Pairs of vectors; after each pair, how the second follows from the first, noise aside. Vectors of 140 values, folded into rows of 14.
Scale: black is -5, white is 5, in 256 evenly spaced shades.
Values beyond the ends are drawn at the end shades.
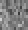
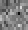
sign-scrambled.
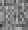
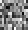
wrapped around, scaled up.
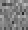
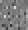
reversed, negated, partly zeroed.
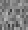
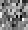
wrapped around, scaled up.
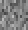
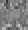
wrapped around, negated, partly zeroed.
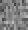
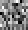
wrapped around, scaled up.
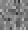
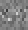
negated, partly zeroed.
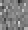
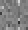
negated, partly zeroed.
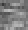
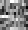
wrapped around, scaled up.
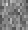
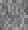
reversed, shrunk.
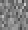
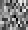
wrapped around, scaled up.
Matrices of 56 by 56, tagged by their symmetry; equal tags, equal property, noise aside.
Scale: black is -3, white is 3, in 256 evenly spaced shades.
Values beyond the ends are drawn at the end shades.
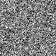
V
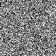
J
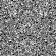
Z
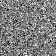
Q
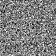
Q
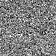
J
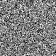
Q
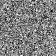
J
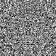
Z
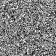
J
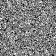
V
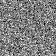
Q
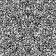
Z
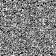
V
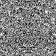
Z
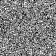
V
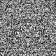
Z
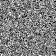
Q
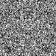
Z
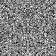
Z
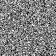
J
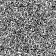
V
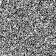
J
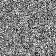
J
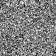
V
